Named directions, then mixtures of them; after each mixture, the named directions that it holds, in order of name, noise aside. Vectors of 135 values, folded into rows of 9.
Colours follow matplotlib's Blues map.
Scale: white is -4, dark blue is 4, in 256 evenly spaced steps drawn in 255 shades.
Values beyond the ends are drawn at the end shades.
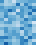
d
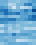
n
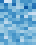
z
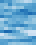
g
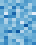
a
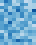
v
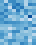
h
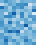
a, v.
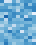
a, d, z.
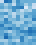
g, z.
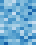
d.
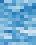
g, z.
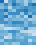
g, h, z.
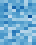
h.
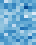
d, n, z.
